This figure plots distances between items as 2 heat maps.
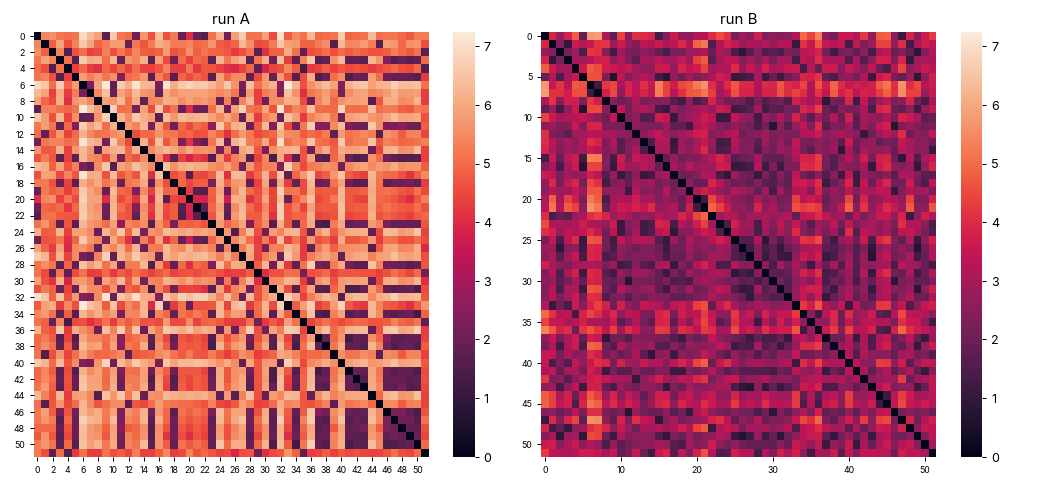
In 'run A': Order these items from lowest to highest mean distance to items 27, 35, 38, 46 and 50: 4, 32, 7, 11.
11, 4, 7, 32
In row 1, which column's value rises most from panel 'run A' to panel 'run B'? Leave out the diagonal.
45
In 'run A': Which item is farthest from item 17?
6
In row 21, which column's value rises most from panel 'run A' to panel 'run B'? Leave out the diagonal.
22
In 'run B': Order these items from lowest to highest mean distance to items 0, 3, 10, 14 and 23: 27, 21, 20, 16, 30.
30, 27, 16, 20, 21
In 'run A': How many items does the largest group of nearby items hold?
19
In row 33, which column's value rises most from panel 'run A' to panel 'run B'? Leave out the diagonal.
20
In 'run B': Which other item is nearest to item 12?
42
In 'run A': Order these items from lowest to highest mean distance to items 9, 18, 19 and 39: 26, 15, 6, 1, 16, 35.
15, 1, 35, 26, 16, 6
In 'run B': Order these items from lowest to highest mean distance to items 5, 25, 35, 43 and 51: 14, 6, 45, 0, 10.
14, 10, 0, 45, 6
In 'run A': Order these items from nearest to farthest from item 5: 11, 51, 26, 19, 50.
50, 11, 51, 19, 26
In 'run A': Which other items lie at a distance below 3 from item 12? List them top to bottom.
1, 39, 45
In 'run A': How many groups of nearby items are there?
7
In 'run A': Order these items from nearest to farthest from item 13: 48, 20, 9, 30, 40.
9, 20, 48, 30, 40
